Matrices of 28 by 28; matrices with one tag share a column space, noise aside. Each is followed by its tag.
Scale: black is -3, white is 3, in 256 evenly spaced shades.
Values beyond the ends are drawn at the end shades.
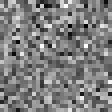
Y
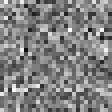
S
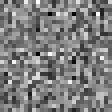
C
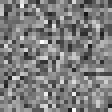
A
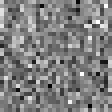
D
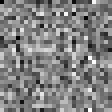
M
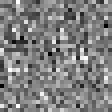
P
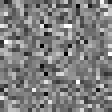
Y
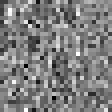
D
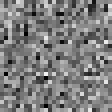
A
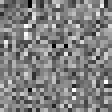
Y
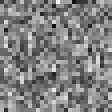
M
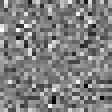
Y
